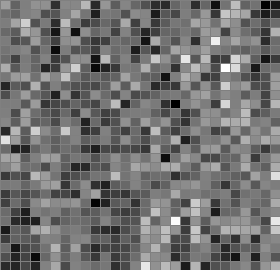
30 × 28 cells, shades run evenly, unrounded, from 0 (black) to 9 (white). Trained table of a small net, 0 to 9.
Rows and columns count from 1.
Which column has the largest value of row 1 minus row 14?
9
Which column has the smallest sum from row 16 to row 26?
3
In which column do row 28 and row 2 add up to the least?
10
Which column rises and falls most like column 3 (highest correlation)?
13
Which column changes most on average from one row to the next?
18
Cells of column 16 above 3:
23
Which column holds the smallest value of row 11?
6
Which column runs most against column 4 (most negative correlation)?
15
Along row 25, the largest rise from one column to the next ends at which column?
28
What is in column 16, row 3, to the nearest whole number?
2
